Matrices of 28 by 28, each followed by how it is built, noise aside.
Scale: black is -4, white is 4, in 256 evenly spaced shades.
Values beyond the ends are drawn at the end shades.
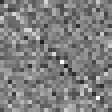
diagonal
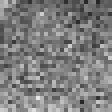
smooth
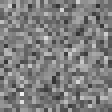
noise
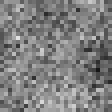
smooth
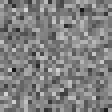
noise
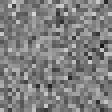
noise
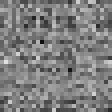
blocks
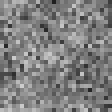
smooth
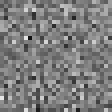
repeating columns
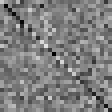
diagonal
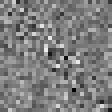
banded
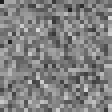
noise
